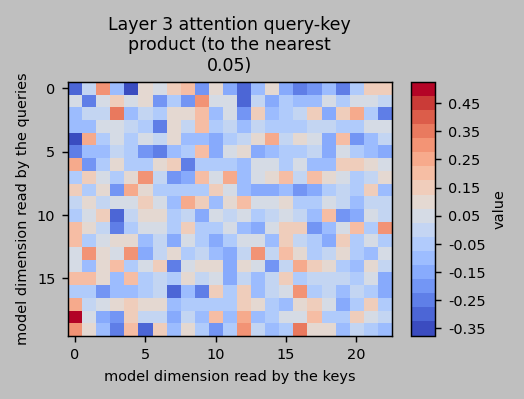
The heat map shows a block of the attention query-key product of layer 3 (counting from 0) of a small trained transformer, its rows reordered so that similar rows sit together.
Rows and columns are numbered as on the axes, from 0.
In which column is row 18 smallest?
3
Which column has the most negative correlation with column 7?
12
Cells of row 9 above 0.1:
4
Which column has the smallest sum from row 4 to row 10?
20
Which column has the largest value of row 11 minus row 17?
22
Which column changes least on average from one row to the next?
11
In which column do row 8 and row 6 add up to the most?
0
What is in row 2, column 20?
0.25
